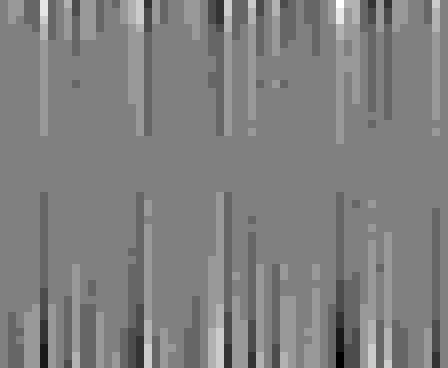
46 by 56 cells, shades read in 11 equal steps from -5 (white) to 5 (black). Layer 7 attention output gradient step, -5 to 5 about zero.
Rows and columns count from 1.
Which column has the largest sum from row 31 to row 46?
43
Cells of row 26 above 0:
5
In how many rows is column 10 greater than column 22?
8
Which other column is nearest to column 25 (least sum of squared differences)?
11
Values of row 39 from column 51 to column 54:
0 0 0 0
